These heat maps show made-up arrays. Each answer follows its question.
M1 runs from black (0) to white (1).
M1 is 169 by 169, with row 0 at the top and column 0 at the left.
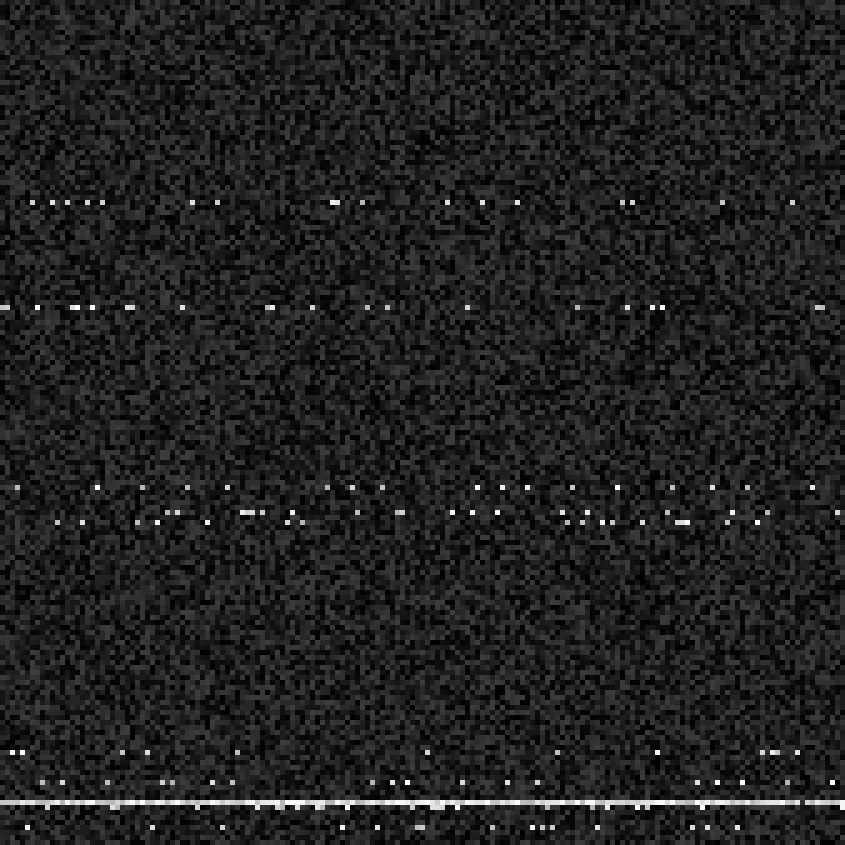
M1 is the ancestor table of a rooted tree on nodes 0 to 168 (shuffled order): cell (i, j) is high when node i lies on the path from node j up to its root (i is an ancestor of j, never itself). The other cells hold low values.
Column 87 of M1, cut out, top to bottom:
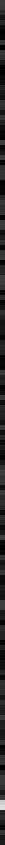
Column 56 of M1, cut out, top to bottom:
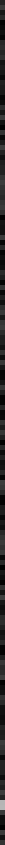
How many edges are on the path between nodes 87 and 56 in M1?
2
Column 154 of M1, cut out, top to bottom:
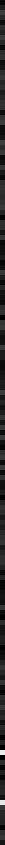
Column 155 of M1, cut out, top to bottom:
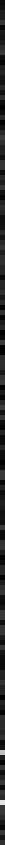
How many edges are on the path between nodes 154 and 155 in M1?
2
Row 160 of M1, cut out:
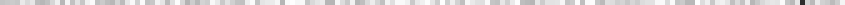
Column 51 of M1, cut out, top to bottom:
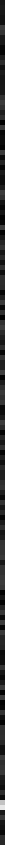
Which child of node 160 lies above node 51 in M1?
161
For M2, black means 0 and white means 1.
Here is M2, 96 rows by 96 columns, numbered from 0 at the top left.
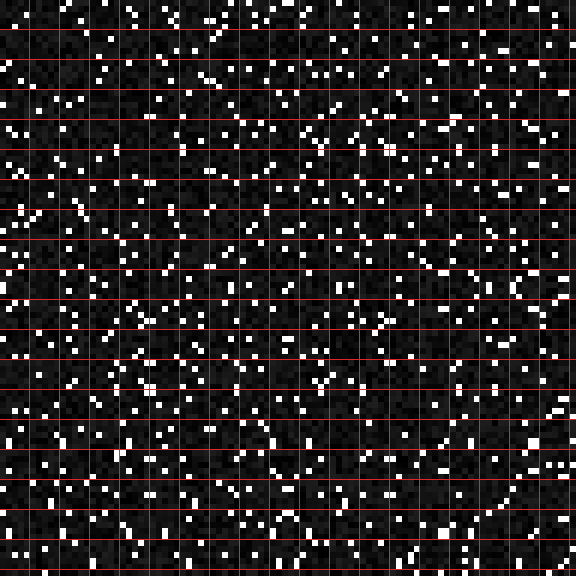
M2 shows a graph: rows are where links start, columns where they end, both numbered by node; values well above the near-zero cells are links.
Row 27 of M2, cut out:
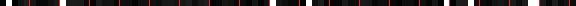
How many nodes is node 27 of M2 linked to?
8
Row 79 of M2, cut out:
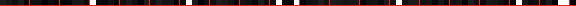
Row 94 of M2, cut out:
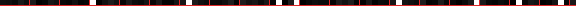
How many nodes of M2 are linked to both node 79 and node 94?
7
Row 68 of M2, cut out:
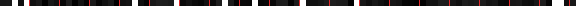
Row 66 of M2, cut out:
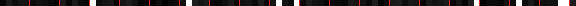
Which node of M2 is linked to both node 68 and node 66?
node 93
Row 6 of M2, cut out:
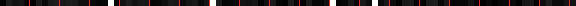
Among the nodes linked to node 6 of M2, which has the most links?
node 35
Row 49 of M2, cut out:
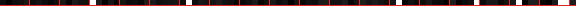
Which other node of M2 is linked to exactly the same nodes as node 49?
node 46
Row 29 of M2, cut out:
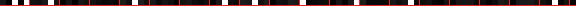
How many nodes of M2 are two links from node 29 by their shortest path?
5
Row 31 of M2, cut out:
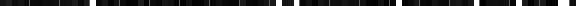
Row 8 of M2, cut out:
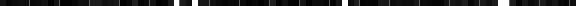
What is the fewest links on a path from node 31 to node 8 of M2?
4
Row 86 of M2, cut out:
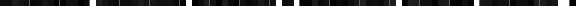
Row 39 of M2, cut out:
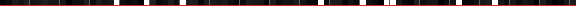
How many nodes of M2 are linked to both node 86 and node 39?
0
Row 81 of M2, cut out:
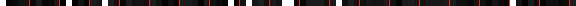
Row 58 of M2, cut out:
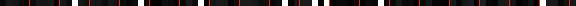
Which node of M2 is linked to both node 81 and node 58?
node 47
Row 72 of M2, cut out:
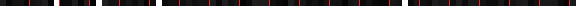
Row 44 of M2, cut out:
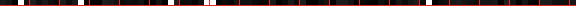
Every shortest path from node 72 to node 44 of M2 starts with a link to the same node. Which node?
node 16
